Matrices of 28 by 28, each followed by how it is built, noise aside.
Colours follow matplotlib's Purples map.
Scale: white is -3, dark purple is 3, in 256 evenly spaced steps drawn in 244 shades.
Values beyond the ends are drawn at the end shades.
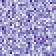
repeating rows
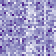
blocks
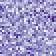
noise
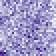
smooth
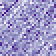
Hankel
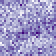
smooth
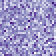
noise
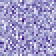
repeating rows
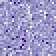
sparse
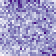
smooth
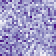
smooth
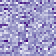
low rank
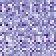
low rank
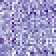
low rank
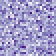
repeating rows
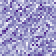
Hankel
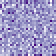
low rank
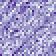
Hankel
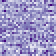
blocks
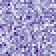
noise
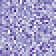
repeating rows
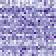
blocks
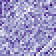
Hankel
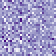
low rank
